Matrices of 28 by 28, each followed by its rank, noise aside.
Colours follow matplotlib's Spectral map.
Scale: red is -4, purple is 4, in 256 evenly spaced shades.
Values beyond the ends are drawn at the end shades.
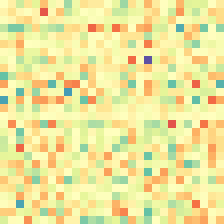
seven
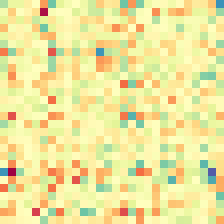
five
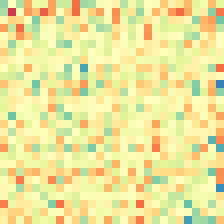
six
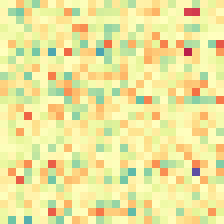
seven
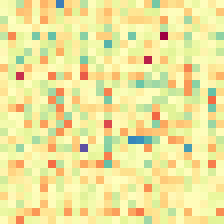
five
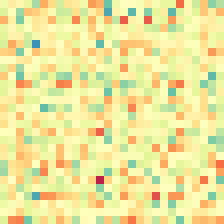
six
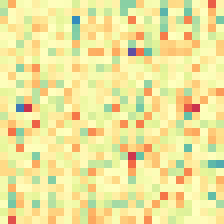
six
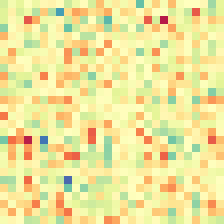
five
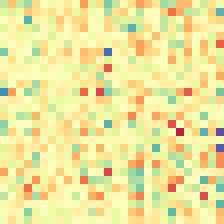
five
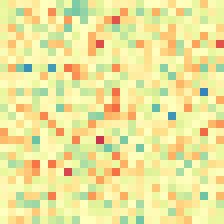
six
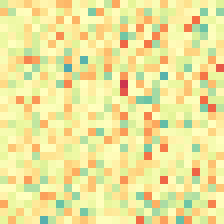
eight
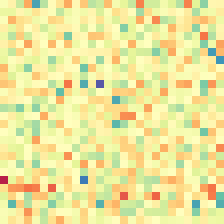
six
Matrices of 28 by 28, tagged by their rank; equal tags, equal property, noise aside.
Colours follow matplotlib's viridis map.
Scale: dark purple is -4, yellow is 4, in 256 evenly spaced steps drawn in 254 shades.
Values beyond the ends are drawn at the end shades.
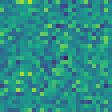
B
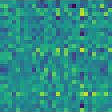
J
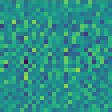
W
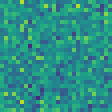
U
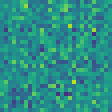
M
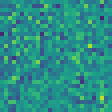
B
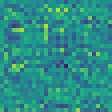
B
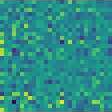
J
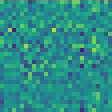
B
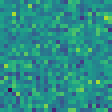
B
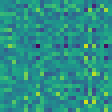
W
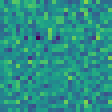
U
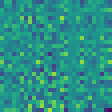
W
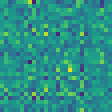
W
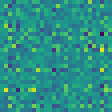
W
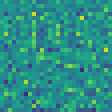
M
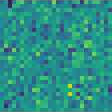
B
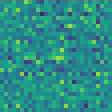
B
